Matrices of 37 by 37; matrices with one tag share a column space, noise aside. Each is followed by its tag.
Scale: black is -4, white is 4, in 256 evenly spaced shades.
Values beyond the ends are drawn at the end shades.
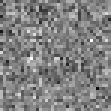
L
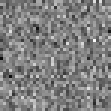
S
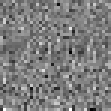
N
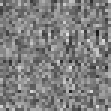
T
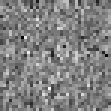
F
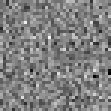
S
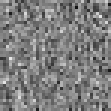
L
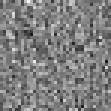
T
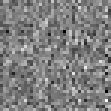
T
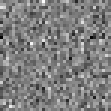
S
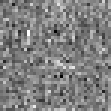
T
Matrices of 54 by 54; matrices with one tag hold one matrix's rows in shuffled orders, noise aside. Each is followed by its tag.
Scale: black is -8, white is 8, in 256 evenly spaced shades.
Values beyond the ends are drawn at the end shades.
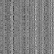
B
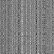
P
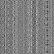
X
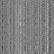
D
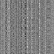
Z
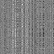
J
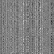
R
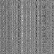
P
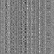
Z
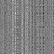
J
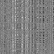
J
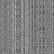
J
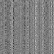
B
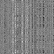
J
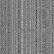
P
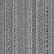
X
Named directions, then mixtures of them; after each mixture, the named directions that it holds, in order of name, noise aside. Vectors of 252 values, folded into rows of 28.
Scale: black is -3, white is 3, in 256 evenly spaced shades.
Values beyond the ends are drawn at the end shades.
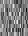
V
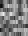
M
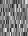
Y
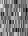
M, V.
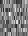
M, V, Y.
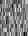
Y.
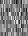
V, Y.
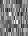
M, V, Y.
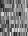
M, V, Y.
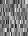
Y.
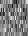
M, V, Y.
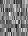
M, V, Y.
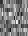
M, V, Y.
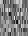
M, V, Y.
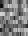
M.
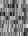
M, V, Y.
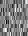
Y.
